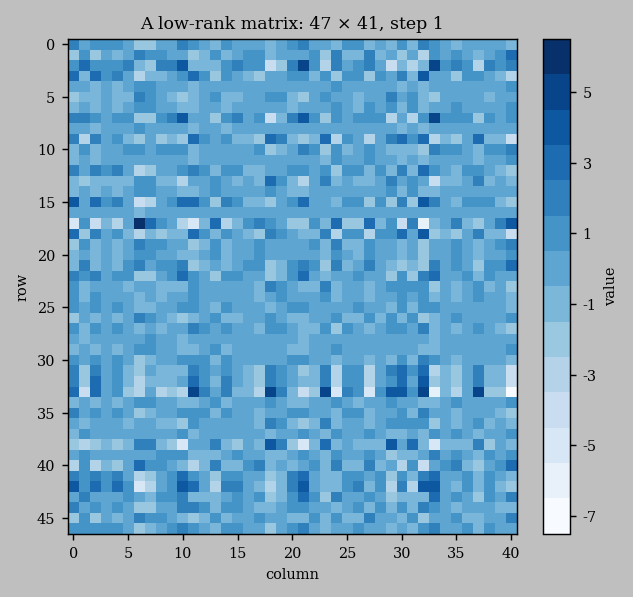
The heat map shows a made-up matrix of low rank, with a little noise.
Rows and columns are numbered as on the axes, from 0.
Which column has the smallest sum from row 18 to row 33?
40
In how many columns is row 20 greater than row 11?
5
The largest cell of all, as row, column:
17, 6
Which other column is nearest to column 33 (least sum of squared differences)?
21
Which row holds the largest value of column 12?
33
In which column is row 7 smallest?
18
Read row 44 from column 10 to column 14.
2 2 1 -1 1
